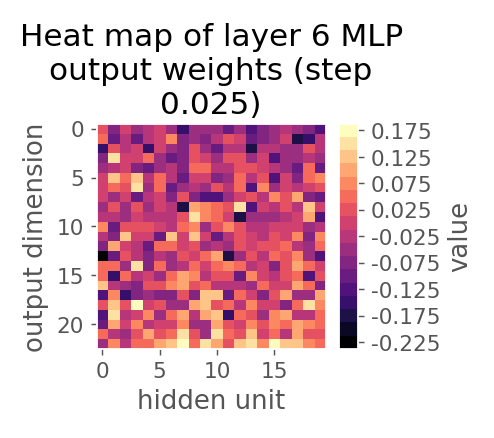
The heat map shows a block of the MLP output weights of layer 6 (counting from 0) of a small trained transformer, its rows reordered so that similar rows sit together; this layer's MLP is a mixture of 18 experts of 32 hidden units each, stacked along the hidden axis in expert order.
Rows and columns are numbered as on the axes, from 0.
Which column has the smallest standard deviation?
14
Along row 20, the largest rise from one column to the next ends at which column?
1
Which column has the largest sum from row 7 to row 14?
8
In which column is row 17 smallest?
2
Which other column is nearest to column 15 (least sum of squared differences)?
16
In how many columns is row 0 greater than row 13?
5
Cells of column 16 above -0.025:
16
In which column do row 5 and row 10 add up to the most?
3
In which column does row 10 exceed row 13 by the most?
0
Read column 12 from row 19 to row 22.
0.05 0 0.025 0.125
